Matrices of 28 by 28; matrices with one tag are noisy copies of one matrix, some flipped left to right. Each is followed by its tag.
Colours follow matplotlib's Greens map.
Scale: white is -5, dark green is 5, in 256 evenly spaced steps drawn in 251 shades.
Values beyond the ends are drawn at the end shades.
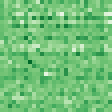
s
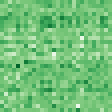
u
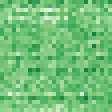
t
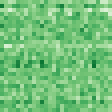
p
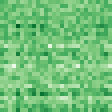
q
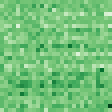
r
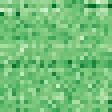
p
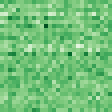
s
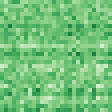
q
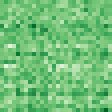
q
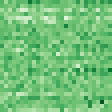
t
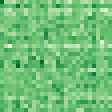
p
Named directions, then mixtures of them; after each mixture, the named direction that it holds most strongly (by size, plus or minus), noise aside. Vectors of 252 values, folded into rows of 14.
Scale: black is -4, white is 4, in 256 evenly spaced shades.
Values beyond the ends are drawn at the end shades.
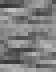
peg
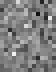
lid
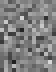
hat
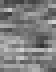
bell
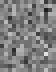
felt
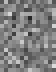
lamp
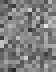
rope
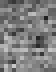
bell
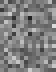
lamp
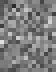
rope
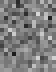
lid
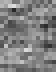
peg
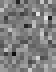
lid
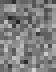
felt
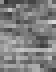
bell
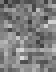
bell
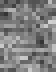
bell
